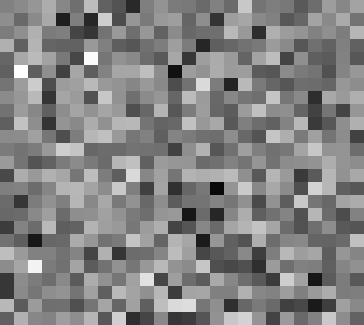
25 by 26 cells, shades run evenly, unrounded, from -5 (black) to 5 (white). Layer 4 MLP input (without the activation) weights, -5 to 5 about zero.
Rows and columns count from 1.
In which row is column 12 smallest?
22
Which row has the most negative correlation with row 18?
20
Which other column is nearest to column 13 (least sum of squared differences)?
1
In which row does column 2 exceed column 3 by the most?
6
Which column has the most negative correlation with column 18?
13
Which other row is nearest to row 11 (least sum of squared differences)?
4
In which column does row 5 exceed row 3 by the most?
7
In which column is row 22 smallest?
23
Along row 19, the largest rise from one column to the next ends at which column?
16
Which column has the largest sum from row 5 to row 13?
2
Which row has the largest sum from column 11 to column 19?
14
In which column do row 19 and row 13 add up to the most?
10
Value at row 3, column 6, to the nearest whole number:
-2
